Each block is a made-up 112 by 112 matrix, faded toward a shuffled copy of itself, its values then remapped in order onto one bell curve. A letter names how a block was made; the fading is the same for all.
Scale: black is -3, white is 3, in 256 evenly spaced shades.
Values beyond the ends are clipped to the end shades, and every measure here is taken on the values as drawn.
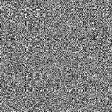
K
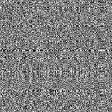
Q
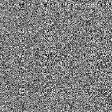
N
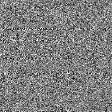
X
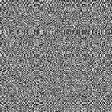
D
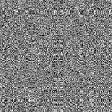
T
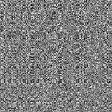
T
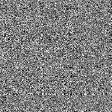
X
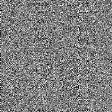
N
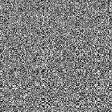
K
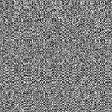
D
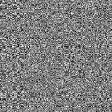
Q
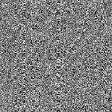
K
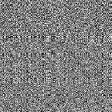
T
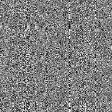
N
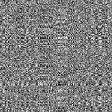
T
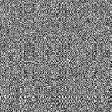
T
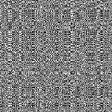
D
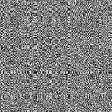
D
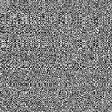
T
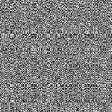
D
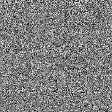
X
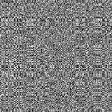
D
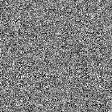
X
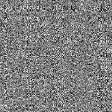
N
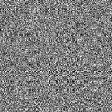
Q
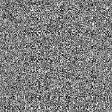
N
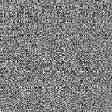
Q
